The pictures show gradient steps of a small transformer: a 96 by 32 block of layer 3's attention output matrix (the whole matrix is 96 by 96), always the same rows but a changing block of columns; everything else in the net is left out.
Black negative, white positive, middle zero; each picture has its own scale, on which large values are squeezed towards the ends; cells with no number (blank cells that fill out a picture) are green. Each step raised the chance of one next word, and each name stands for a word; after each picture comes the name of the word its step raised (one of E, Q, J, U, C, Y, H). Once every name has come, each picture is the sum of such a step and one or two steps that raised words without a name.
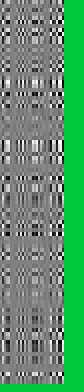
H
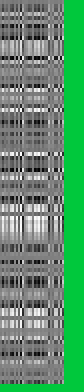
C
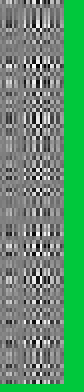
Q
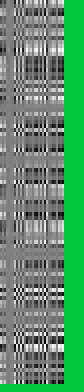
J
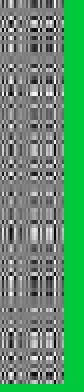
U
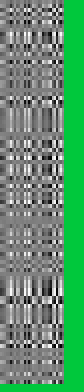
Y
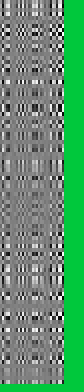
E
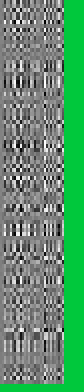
H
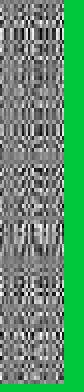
U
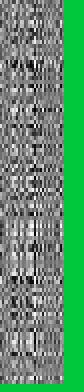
Q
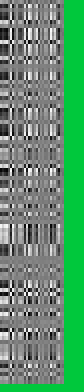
U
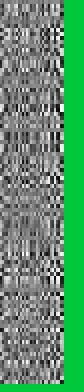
E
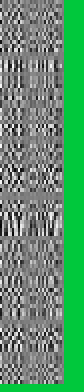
J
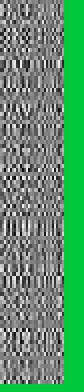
E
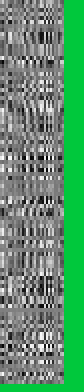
Y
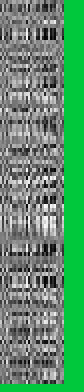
C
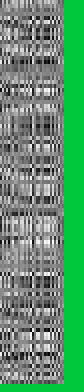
U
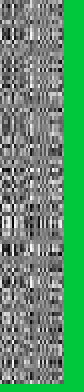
C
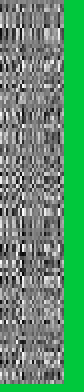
Q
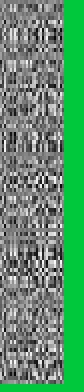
H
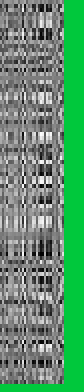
Y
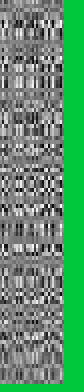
Q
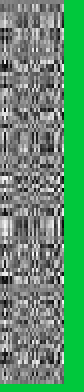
Q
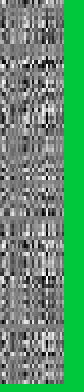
Q
